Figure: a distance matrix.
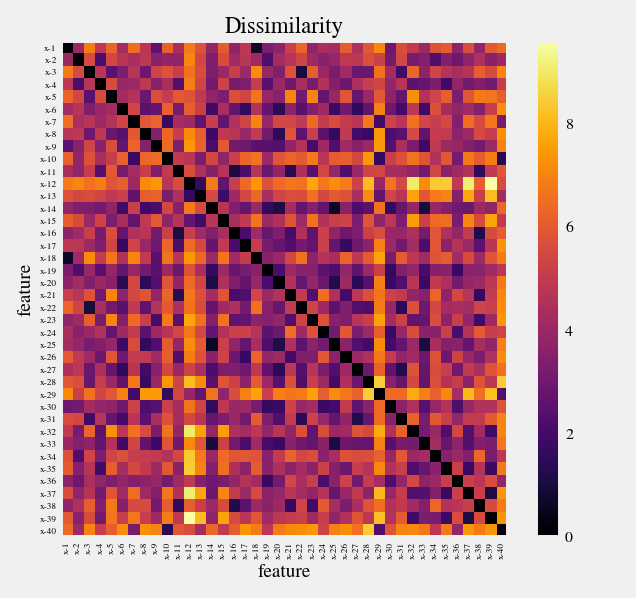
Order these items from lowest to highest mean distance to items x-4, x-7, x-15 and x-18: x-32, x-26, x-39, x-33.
x-33, x-26, x-32, x-39
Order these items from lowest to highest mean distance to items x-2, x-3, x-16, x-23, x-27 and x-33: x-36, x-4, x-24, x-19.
x-19, x-4, x-36, x-24
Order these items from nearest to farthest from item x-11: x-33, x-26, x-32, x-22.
x-26, x-33, x-32, x-22
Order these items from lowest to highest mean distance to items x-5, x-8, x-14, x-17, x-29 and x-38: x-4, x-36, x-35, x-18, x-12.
x-36, x-4, x-35, x-18, x-12
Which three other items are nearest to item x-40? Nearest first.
x-10, x-29, x-7
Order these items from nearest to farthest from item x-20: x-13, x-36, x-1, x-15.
x-36, x-1, x-15, x-13
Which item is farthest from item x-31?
x-40
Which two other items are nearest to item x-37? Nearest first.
x-39, x-35
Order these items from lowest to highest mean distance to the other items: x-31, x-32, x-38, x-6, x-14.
x-14, x-6, x-31, x-38, x-32
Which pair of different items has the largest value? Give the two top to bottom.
x-12, x-39
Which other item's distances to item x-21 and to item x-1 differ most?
x-18
